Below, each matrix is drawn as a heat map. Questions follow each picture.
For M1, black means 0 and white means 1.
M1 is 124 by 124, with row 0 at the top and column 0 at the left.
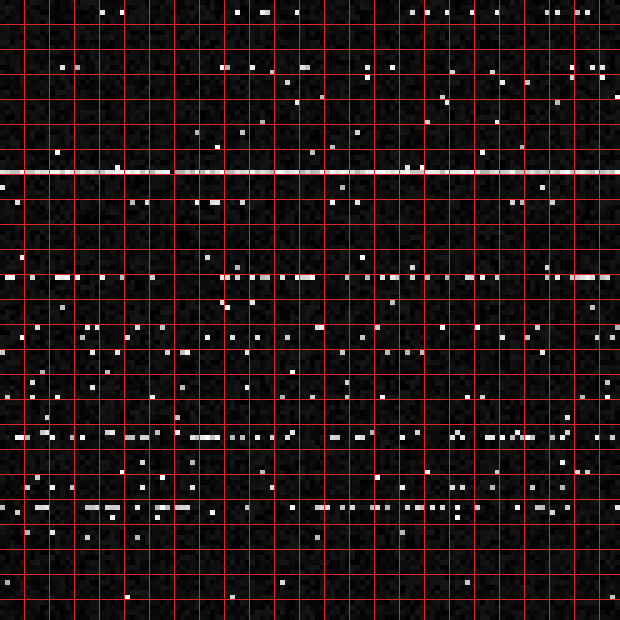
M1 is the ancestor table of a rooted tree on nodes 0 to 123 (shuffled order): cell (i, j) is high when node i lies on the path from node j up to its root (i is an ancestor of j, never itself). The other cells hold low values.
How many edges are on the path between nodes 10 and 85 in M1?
9
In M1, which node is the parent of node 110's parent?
40
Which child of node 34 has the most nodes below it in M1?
55
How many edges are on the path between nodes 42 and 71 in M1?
4
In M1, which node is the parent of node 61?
13
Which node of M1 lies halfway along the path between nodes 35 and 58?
86
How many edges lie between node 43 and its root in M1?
4
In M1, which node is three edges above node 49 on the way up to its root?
101
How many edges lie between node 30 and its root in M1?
3
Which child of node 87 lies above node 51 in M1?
67
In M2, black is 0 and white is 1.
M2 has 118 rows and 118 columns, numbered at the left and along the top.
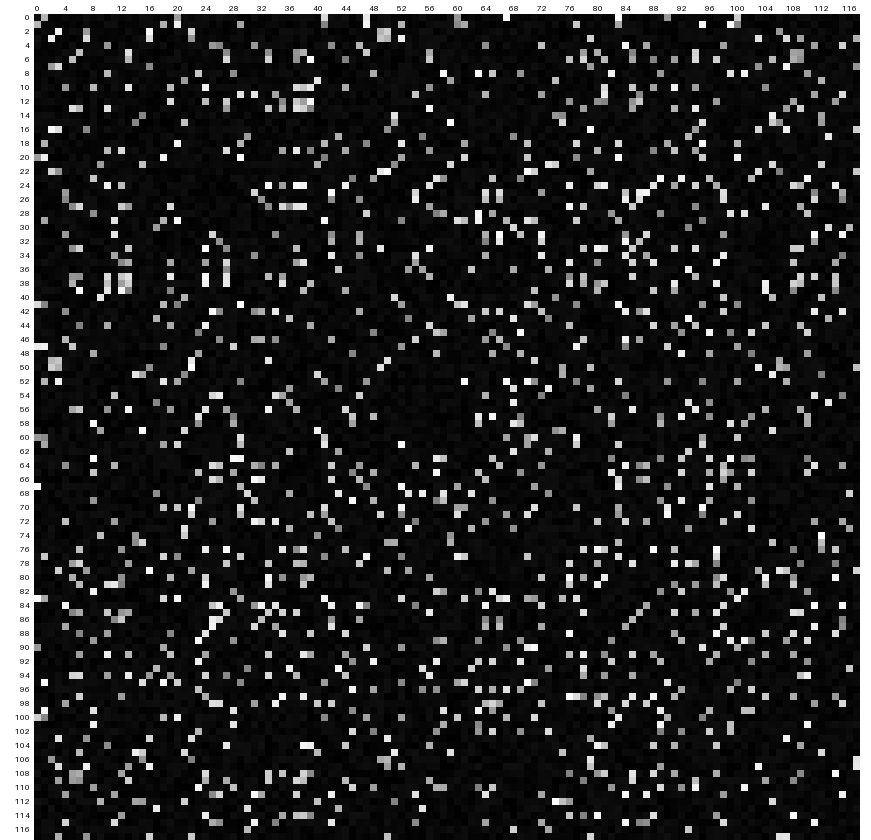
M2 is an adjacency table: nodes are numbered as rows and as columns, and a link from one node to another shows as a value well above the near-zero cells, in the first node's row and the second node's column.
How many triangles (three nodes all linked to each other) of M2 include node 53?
6
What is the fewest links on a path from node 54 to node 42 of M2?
2
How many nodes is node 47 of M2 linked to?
11
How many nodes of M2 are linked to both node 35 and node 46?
1
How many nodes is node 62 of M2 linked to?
5
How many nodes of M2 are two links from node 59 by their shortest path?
10
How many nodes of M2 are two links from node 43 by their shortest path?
9
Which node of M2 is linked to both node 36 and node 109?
node 27
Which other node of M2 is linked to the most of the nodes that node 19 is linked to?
node 24
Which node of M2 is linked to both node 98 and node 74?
node 40
